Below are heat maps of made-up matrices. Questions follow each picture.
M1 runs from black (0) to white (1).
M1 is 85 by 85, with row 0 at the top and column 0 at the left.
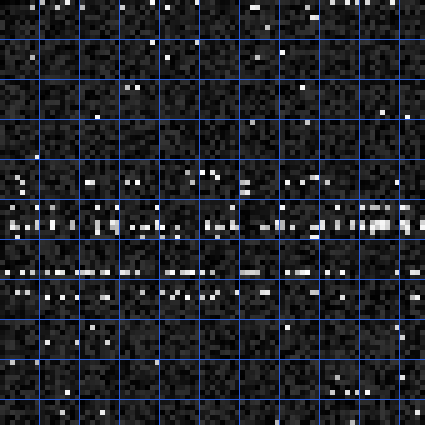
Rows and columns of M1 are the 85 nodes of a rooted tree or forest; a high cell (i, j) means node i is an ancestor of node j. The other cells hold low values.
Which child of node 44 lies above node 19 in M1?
41
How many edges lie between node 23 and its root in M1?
4
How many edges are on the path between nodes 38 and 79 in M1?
3
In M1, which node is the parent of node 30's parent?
0
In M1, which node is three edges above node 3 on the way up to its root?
58
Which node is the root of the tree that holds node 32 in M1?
45
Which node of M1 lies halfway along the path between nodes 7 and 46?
72
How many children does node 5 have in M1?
1
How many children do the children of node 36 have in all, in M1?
9
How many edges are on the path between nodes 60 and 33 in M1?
6
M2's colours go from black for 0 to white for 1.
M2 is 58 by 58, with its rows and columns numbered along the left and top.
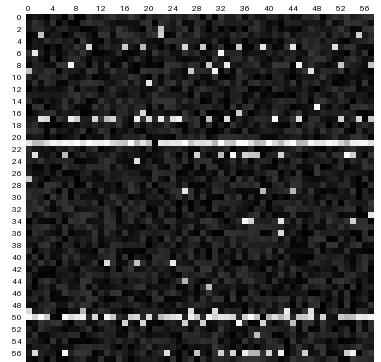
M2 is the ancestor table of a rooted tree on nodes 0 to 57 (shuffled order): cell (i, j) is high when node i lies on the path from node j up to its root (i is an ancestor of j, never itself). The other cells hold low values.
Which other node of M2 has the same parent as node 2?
55
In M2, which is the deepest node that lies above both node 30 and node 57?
8
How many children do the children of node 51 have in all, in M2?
4
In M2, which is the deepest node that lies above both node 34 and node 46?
56
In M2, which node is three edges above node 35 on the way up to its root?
5
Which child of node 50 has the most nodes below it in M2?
17
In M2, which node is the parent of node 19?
16
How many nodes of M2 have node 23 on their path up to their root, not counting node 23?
11
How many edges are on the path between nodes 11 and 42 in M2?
7
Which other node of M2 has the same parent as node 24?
13
